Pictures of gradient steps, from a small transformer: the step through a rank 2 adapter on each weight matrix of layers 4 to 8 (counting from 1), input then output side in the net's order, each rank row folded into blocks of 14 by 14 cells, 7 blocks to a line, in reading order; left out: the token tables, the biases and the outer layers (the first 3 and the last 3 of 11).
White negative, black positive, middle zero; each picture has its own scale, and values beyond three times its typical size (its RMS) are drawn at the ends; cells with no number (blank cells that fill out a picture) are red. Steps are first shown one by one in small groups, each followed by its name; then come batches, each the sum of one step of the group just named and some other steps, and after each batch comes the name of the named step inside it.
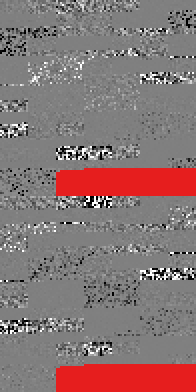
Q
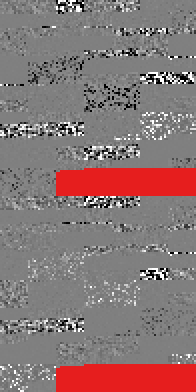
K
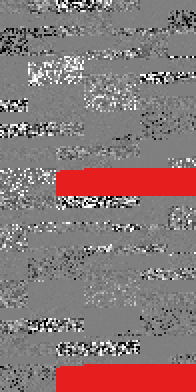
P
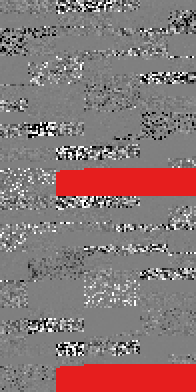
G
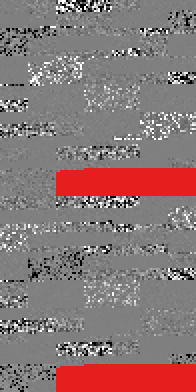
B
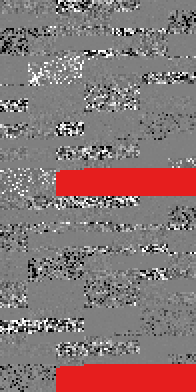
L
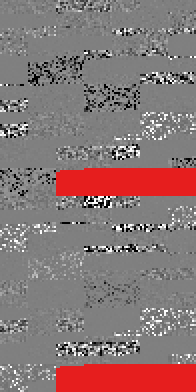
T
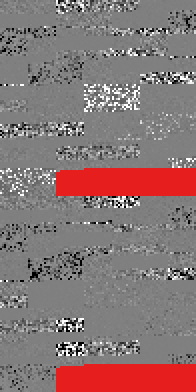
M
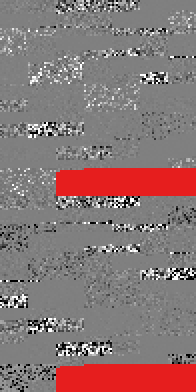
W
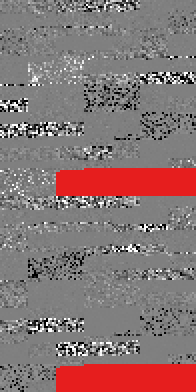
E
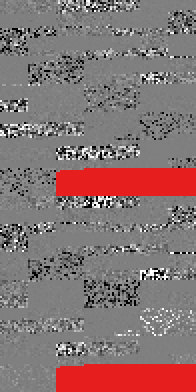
Q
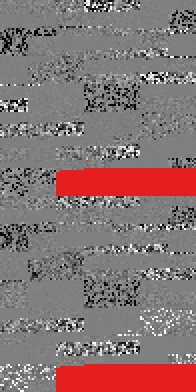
E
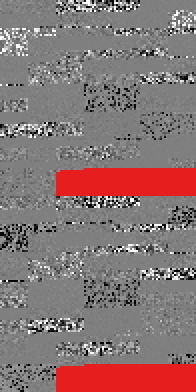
W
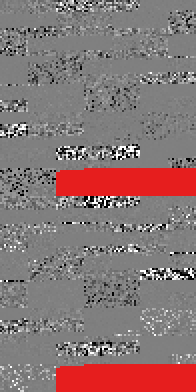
Q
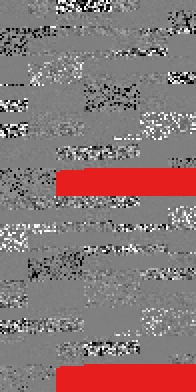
B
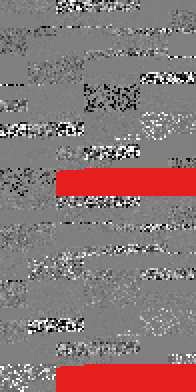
K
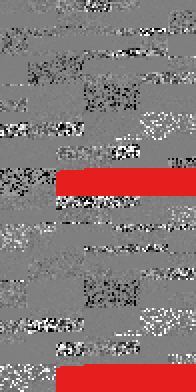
T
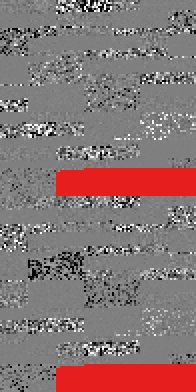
B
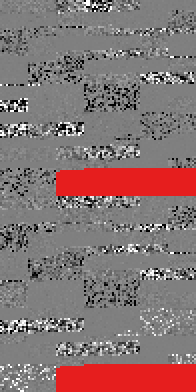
E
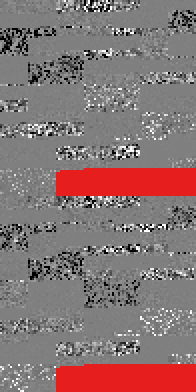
M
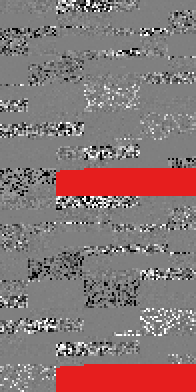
B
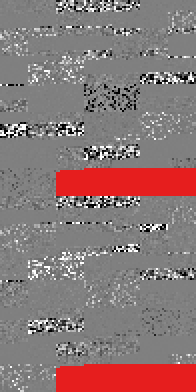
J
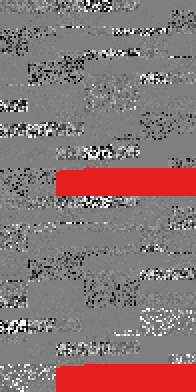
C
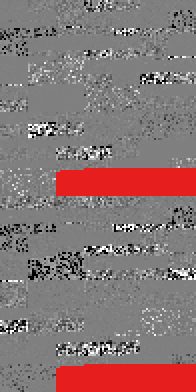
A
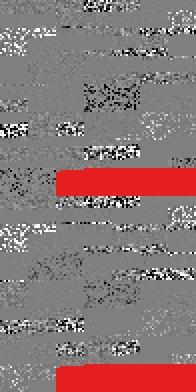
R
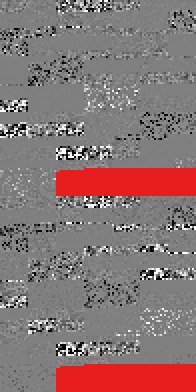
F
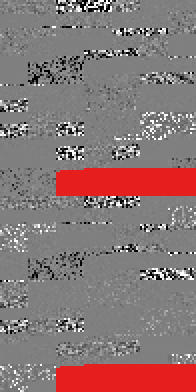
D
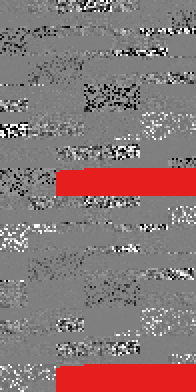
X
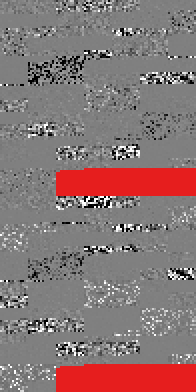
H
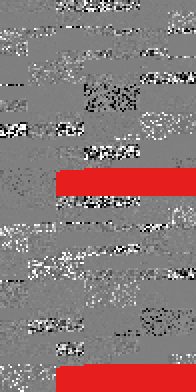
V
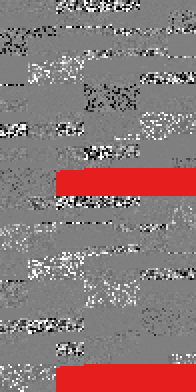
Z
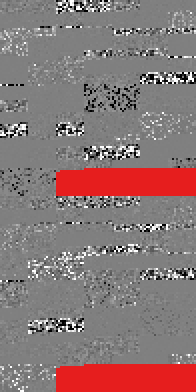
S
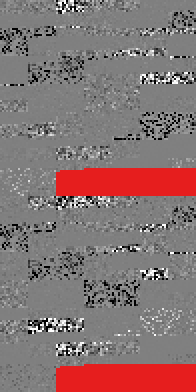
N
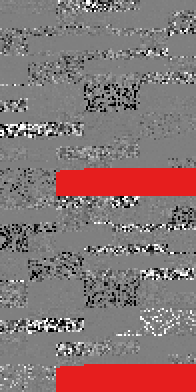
A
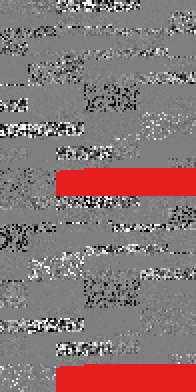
Z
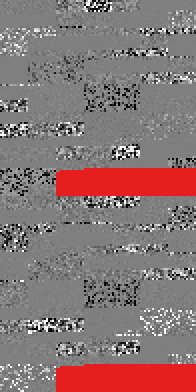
R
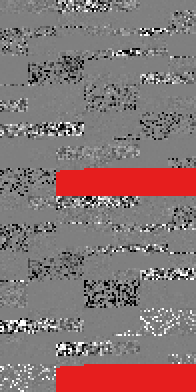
N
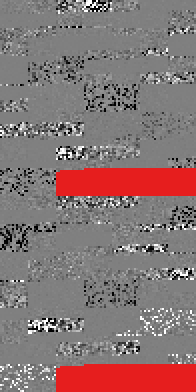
F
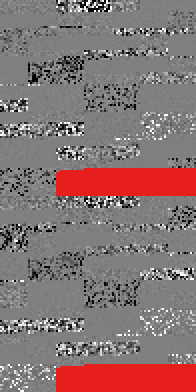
D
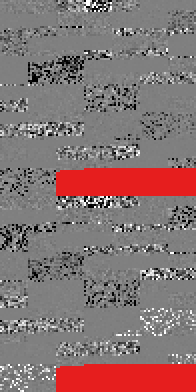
H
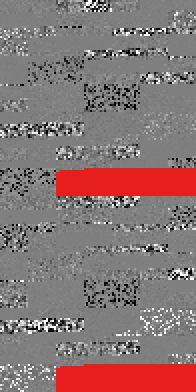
X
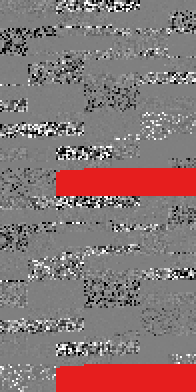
Z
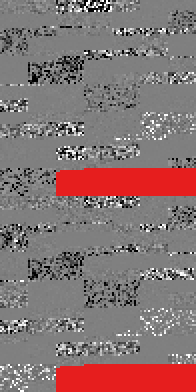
D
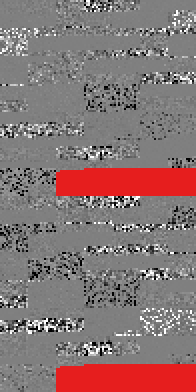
A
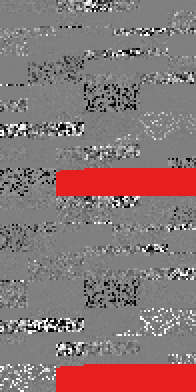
S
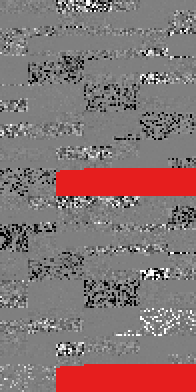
N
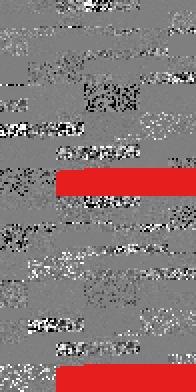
V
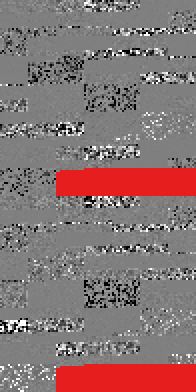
V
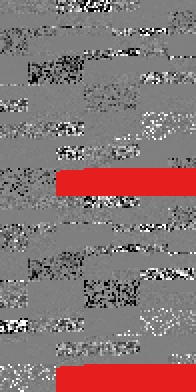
D
